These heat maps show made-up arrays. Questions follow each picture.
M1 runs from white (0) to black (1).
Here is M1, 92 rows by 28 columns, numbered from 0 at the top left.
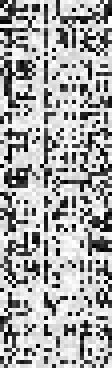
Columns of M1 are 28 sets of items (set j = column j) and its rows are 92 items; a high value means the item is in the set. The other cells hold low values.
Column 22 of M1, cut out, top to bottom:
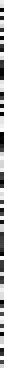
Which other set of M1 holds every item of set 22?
6
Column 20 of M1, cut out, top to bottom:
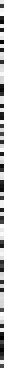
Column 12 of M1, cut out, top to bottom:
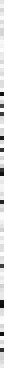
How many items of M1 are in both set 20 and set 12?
7
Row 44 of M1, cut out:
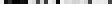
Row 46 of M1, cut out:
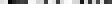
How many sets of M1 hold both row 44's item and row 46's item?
9
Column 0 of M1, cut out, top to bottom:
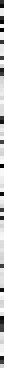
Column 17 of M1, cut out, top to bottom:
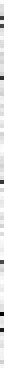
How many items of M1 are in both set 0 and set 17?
2
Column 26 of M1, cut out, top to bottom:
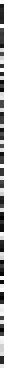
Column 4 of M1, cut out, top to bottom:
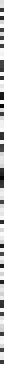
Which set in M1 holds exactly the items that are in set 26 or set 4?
2
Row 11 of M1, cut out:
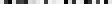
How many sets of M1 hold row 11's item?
12
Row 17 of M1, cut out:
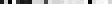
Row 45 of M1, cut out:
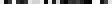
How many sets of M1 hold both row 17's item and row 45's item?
6
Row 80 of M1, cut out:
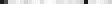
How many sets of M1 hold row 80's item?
3
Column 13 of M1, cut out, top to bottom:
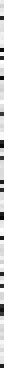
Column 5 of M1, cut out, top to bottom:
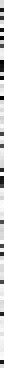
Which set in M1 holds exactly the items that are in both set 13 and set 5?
19
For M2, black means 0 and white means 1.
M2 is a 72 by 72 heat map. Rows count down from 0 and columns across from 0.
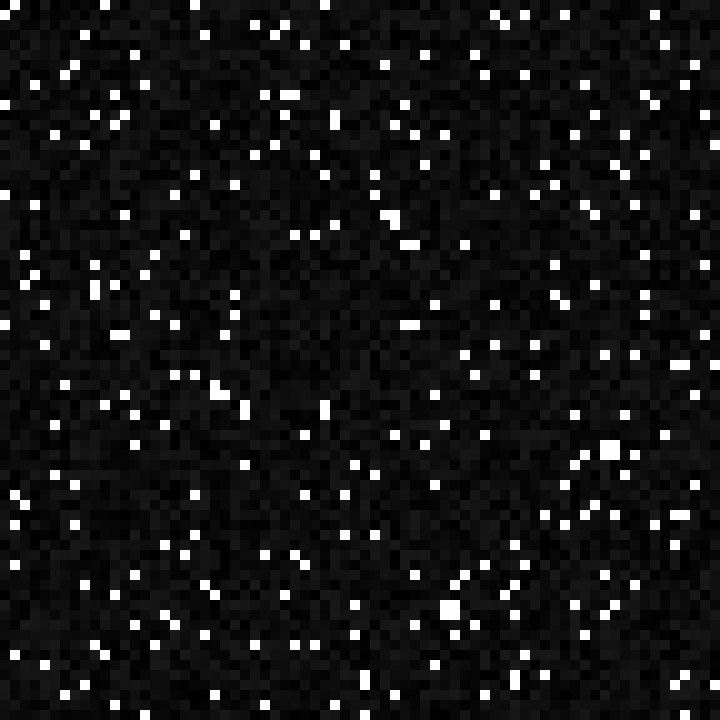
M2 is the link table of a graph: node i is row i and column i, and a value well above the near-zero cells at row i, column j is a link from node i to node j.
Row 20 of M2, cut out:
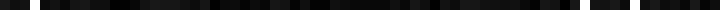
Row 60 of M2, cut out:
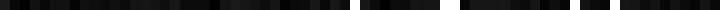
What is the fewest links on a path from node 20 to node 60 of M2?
3
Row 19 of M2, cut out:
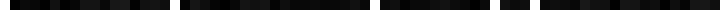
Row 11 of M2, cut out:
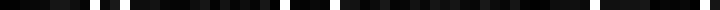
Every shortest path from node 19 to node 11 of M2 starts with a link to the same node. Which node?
node 49
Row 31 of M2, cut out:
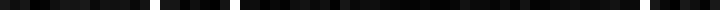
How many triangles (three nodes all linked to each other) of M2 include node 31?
1
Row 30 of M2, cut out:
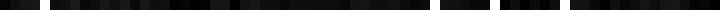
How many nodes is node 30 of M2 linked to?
4
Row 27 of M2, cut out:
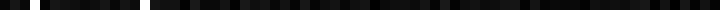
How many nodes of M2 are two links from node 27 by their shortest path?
3
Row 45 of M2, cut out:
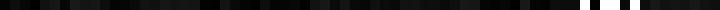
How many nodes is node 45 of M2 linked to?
4
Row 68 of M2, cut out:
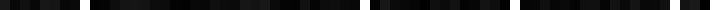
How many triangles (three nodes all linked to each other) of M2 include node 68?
3
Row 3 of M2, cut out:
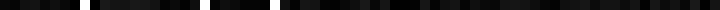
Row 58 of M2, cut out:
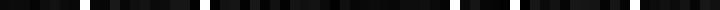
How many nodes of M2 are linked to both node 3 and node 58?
2
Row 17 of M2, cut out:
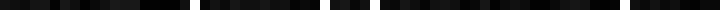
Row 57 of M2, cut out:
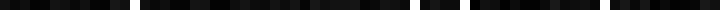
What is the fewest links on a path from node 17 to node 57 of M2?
3
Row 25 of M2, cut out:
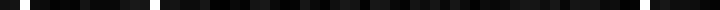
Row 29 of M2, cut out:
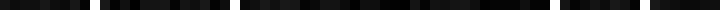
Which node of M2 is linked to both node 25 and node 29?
node 64
